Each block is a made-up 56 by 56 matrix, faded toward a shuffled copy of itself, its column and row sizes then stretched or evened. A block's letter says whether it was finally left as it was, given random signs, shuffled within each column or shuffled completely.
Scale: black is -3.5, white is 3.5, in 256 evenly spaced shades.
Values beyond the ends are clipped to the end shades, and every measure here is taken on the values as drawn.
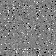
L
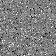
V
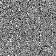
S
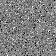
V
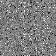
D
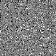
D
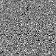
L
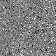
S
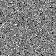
V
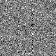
S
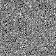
S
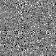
L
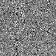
S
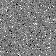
V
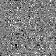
L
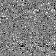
L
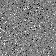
V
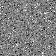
V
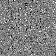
S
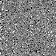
S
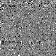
L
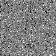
S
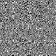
L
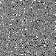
D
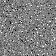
V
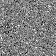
V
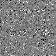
D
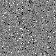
S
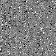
S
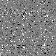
D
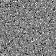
V
